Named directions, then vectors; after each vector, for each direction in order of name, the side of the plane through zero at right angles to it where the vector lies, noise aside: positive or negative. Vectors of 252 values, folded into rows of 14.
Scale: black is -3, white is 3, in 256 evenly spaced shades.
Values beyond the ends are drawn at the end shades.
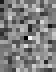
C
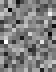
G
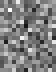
negative, negative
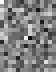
negative, positive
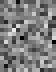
positive, positive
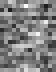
positive, positive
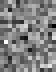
positive, positive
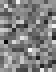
negative, negative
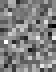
positive, positive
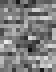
positive, positive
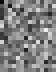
positive, negative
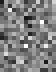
positive, negative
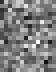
positive, negative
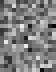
positive, positive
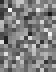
positive, negative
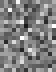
negative, negative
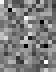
negative, positive
